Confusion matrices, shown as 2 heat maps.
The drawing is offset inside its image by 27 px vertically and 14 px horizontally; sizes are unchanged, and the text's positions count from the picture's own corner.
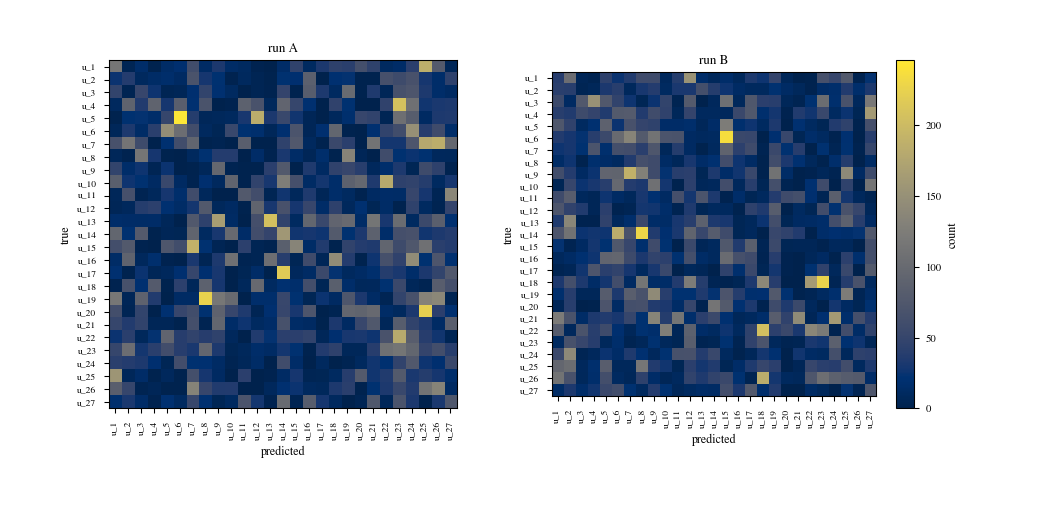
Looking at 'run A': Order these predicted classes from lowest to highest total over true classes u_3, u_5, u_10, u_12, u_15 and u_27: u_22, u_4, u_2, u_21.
u_4, u_2, u_21, u_22
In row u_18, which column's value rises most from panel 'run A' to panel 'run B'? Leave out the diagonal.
u_23
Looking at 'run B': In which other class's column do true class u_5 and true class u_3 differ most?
u_4
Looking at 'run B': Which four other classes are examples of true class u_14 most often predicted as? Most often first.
u_8, u_6, u_2, u_12
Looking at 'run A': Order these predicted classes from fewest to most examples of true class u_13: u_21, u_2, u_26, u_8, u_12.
u_2, u_8, u_12, u_26, u_21
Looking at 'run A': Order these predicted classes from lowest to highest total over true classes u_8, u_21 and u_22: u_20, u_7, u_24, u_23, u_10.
u_10, u_20, u_7, u_24, u_23
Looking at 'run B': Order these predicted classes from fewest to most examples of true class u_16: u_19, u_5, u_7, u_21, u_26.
u_21, u_26, u_19, u_7, u_5
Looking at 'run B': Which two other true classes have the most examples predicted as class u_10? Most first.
u_22, u_6
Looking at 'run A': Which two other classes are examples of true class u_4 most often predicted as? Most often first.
u_23, u_24
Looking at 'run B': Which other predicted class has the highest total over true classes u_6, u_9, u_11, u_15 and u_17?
u_7
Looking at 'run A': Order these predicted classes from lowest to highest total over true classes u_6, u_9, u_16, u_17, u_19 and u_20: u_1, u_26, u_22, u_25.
u_22, u_1, u_26, u_25
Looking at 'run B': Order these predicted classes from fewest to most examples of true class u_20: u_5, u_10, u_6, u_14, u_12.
u_6, u_10, u_12, u_5, u_14
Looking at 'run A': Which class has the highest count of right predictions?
u_13
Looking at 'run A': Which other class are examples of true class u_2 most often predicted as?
u_16
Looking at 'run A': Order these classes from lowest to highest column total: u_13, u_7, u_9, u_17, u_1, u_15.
u_17, u_13, u_15, u_9, u_1, u_7
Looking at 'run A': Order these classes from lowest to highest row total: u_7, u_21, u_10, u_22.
u_21, u_22, u_10, u_7
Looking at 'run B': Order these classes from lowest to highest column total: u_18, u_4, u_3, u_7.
u_3, u_4, u_18, u_7
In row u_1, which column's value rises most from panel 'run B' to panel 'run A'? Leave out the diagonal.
u_25
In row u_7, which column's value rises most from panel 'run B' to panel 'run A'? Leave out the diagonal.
u_26
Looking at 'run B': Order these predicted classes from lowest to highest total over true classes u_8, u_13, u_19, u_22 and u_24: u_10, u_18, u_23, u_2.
u_23, u_10, u_18, u_2
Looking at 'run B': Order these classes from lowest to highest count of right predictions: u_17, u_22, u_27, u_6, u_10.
u_10, u_17, u_27, u_6, u_22
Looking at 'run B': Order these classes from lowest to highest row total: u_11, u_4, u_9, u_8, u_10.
u_8, u_11, u_10, u_4, u_9
